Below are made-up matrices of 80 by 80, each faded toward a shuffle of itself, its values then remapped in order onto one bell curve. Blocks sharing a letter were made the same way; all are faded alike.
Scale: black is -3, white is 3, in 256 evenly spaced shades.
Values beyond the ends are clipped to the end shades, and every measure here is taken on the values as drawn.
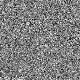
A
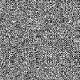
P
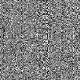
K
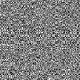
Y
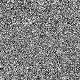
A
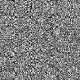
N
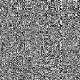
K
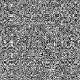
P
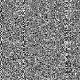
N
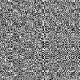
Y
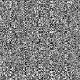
K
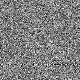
A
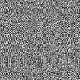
Y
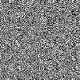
P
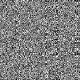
N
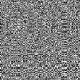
Y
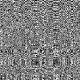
Y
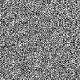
P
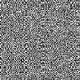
Y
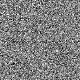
A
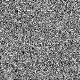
A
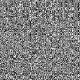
K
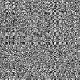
Y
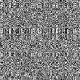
Y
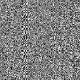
K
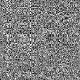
K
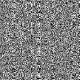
K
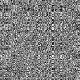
Y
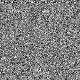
A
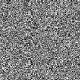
P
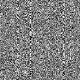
N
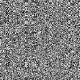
K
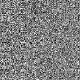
K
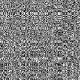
Y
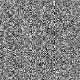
K
